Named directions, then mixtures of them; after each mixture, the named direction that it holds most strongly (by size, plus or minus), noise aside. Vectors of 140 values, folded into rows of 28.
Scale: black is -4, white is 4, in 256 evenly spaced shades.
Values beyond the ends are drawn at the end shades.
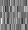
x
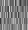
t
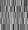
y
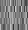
y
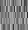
y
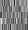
t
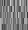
t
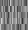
x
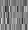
x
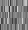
x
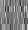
y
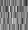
x
